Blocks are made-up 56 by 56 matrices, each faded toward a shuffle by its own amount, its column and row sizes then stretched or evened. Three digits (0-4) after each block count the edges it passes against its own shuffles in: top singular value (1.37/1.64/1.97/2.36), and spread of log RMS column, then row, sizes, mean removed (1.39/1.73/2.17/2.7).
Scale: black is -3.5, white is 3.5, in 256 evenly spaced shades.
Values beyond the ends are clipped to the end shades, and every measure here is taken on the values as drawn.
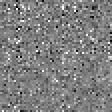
0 2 2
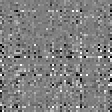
3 4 4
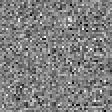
2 1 1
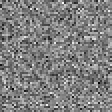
2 0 1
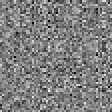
3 3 0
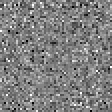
2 1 1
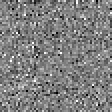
2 1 1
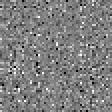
2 2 1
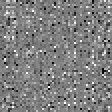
2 4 0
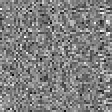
3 1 0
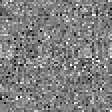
2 0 1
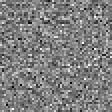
2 0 0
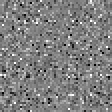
1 1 1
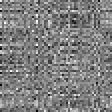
4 3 1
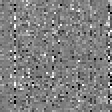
2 4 2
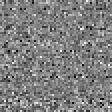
0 0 3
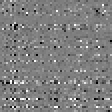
3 2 4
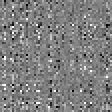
0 4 2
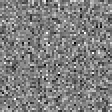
0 2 0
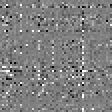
2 3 4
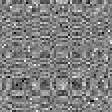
4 0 1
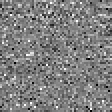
1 0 0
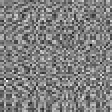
4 0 3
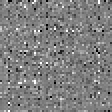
0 3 3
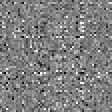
3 2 2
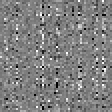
3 4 1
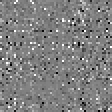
1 3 3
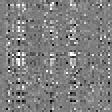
4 4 2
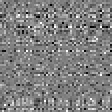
4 1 4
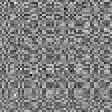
4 0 4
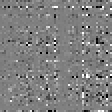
2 4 4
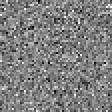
2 0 1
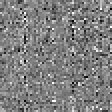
2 3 2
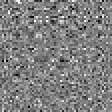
3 2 3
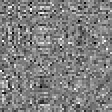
3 2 1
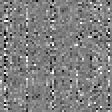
3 4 0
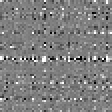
3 2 4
